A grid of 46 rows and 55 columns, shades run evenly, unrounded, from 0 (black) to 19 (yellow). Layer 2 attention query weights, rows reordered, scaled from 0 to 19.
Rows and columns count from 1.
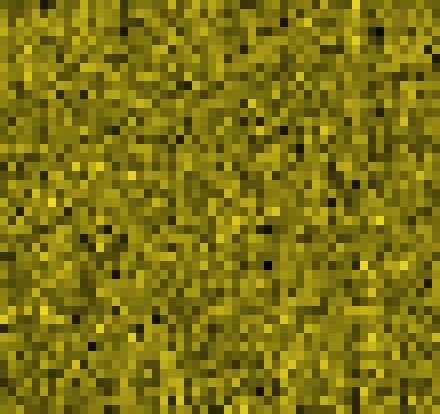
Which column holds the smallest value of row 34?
45
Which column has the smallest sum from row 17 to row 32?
42
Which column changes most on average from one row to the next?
33
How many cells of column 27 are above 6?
42
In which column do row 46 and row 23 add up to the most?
31
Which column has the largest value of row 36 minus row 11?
8
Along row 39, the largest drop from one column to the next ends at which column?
12
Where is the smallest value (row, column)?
30, 34
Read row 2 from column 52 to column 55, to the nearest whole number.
13 9 13 7
